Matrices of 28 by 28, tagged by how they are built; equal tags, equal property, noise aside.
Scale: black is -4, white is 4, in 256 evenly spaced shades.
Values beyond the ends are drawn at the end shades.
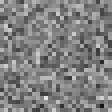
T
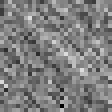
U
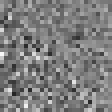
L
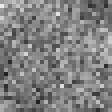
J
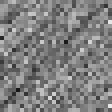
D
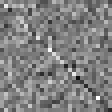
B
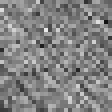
U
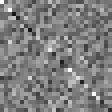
B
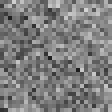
U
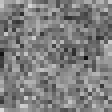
J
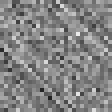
U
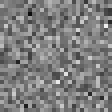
T
